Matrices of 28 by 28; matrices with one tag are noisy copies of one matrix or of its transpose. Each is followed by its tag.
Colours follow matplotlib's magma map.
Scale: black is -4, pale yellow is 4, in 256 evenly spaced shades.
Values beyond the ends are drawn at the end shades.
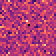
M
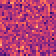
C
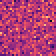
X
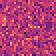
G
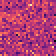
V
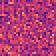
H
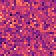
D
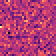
M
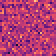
H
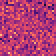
H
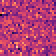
X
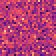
V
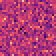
G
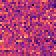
C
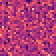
H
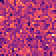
D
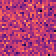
V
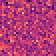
H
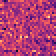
C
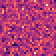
H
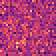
X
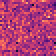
C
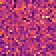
X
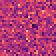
G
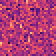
M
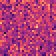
C
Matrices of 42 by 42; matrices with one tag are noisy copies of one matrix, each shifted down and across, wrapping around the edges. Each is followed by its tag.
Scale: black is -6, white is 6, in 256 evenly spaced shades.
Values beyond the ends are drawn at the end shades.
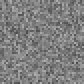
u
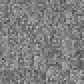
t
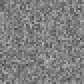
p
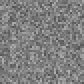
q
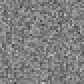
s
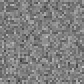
q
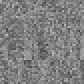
t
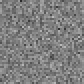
u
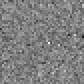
q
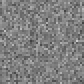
p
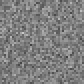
u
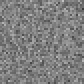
u
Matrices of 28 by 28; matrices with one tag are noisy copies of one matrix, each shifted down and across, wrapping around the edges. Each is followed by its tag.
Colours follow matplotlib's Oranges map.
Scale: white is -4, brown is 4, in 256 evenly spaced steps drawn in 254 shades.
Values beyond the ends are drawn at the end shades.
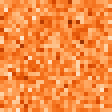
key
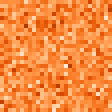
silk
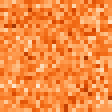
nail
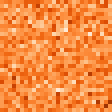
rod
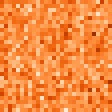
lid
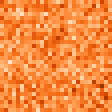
lid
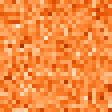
nail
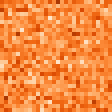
nail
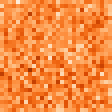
lid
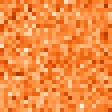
nail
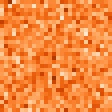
key
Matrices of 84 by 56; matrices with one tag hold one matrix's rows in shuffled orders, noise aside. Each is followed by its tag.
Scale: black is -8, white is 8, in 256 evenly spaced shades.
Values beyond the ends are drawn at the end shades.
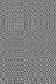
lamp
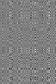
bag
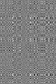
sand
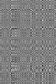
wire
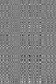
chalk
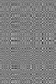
wire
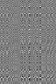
chalk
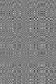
sand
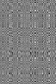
bag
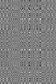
chalk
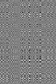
chalk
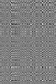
wire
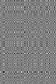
lamp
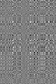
sand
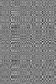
wire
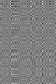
wire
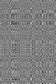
wire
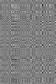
wire
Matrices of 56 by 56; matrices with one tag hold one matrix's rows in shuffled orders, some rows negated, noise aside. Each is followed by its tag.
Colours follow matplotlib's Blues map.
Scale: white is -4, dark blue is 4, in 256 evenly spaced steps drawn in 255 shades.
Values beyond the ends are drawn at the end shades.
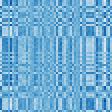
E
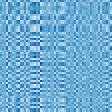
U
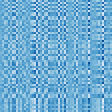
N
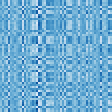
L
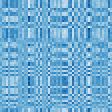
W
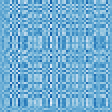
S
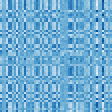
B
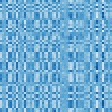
B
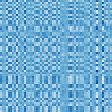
B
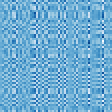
N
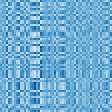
U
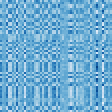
B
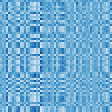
U
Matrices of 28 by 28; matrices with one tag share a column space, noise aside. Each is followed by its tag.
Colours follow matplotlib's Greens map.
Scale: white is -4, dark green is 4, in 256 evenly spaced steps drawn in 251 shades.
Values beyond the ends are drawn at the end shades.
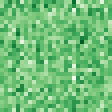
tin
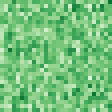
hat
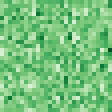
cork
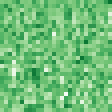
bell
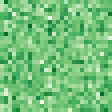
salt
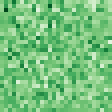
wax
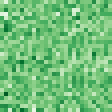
salt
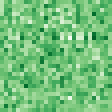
cork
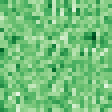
cork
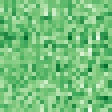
cork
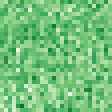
hat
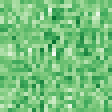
cork
